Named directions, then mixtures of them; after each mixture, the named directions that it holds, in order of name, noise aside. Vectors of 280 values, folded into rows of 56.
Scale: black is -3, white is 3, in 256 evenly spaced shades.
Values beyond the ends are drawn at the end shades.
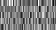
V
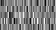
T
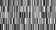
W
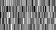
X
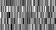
X.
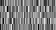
T, W, X.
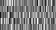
T, V, X.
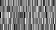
V, W, X.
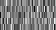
W, X.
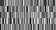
T, W, X.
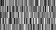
T, X.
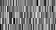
T, V, W.
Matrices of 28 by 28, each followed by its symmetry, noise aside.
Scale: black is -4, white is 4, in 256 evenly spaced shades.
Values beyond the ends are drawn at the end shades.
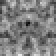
mirrored left to right.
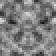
mirrored left to right.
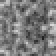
mirrored top to bottom.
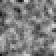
no symmetry.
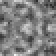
mirrored top to bottom.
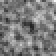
symmetric across the other diagonal.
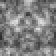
mirrored left to right.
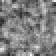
no symmetry.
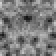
mirrored left to right.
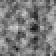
mirrored top to bottom.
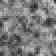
symmetric across the other diagonal.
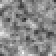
symmetric across the other diagonal.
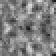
mirrored top to bottom.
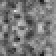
mirrored top to bottom.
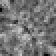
symmetric across the other diagonal.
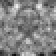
mirrored left to right.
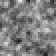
no symmetry.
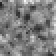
symmetric across the other diagonal.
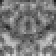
mirrored left to right.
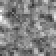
no symmetry.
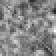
no symmetry.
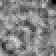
symmetric across the other diagonal.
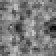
mirrored top to bottom.
